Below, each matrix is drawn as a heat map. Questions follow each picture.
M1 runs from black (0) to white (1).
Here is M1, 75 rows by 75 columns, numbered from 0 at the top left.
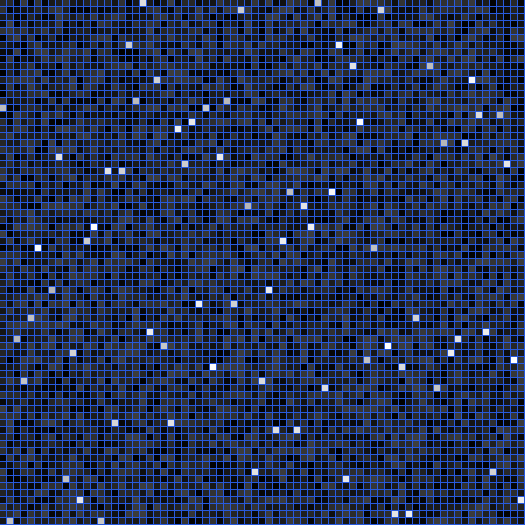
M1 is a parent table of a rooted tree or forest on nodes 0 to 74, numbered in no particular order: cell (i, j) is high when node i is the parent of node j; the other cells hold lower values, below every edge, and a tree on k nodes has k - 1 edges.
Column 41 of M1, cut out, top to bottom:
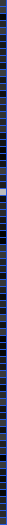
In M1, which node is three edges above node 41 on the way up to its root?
24
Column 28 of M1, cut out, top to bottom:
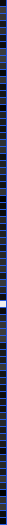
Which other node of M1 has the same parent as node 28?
33
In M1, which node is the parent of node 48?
6
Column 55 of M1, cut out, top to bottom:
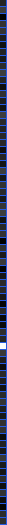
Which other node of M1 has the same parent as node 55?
23
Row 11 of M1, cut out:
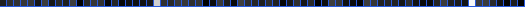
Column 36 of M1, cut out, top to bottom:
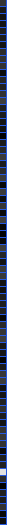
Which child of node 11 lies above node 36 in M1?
67
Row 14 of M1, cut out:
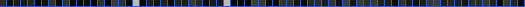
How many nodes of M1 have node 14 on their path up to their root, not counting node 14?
4
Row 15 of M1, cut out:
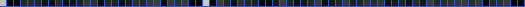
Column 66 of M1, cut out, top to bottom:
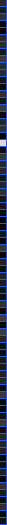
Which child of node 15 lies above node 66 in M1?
0
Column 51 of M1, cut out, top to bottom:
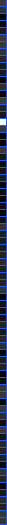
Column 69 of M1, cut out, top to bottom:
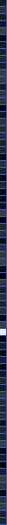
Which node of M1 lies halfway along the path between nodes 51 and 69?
27
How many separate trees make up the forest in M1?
2
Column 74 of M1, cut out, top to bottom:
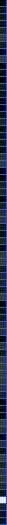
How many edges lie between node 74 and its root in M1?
3
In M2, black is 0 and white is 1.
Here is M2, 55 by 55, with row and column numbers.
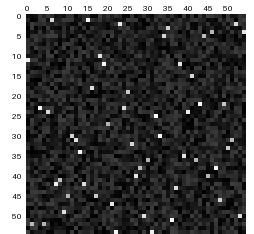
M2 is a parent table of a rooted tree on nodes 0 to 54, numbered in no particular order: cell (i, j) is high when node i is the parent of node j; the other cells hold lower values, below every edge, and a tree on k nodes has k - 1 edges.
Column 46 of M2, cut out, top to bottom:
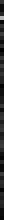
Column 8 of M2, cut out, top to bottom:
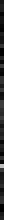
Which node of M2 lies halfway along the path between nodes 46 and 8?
1
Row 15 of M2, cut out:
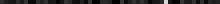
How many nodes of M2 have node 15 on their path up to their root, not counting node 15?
2
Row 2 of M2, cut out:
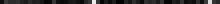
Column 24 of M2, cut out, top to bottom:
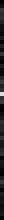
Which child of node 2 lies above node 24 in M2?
23
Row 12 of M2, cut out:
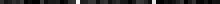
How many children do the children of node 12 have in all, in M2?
3
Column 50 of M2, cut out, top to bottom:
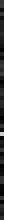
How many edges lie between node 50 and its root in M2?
9
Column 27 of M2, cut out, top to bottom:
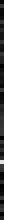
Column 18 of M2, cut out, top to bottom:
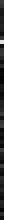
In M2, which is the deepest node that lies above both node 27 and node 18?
40
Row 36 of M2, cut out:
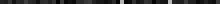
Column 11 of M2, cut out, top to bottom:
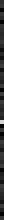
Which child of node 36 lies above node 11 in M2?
30
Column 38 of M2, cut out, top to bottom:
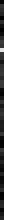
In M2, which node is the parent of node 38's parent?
31
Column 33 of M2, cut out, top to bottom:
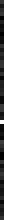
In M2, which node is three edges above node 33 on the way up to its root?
51
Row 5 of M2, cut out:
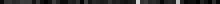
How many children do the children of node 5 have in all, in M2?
1
